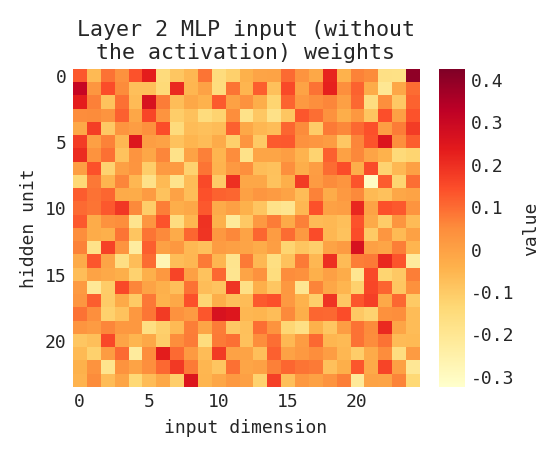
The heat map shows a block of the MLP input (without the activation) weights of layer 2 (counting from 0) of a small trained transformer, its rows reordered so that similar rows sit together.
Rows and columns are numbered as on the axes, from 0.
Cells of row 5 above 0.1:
7
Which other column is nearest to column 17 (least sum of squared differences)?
3
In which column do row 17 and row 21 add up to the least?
4
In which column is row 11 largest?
9
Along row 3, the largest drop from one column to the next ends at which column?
12
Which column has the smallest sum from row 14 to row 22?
24
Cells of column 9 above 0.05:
10
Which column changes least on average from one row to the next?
8
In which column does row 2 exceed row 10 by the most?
5
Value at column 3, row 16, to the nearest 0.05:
0.15
